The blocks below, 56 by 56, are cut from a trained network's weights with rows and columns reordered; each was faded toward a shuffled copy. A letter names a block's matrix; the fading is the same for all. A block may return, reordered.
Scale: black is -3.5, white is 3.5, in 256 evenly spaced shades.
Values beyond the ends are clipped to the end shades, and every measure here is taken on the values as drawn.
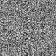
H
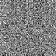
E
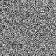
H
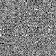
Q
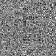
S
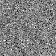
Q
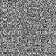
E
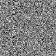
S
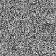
H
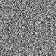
H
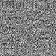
H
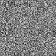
H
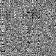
S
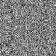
E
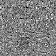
Q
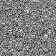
Q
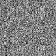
E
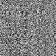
H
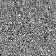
Q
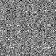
Q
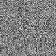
H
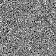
Q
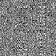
S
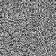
H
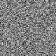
H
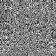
S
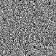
S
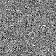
Q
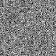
S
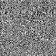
Q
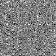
S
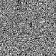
Q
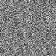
H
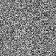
H
